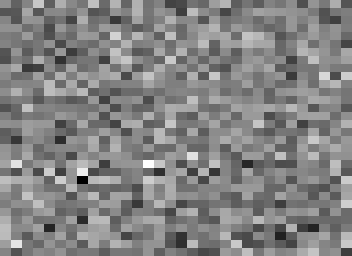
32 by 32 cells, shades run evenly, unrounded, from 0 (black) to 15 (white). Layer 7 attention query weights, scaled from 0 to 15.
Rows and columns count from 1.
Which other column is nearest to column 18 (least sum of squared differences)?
20
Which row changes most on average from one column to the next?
22
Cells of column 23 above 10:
3
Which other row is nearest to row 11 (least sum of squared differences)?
19
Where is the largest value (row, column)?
21, 14
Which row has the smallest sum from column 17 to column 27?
26
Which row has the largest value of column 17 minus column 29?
29
